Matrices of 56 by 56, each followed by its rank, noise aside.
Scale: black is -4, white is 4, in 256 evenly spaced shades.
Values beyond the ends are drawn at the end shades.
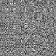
eight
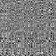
six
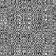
six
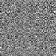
seven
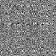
seven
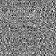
eight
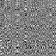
six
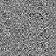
six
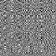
five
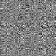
six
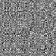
seven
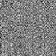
seven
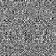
seven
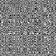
six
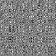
seven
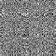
seven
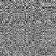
six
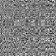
six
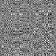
five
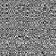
seven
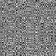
six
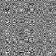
five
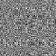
six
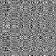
five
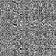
eight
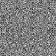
eight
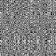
eight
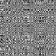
five
